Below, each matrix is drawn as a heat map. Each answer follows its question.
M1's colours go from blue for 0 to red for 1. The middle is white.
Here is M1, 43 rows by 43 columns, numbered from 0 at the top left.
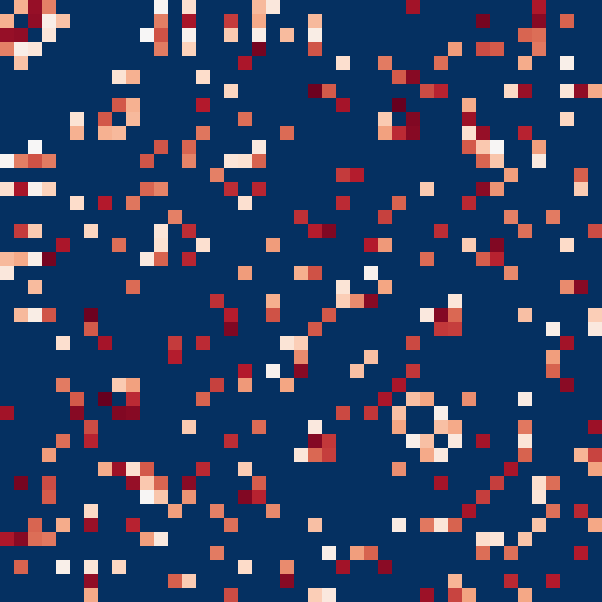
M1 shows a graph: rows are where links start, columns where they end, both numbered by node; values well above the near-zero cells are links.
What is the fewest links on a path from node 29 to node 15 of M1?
3
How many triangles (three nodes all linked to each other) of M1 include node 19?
2
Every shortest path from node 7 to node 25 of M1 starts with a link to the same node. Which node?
node 24
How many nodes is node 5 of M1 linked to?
5
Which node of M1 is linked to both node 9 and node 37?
node 28
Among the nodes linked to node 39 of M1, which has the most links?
node 34
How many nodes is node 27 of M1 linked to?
8
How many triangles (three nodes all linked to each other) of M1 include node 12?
2
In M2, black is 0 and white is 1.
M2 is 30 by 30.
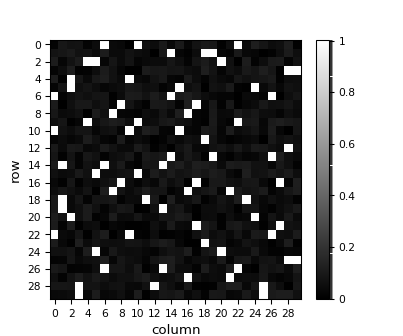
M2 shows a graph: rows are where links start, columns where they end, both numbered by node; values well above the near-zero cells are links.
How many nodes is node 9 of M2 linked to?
3
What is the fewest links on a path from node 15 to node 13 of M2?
5
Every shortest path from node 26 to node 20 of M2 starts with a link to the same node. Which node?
node 22
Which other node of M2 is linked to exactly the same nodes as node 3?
node 25
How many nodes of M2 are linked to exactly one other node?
3
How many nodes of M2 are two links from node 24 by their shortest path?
2
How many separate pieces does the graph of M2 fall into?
3
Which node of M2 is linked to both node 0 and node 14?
node 6
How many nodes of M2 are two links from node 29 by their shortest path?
1
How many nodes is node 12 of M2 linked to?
1
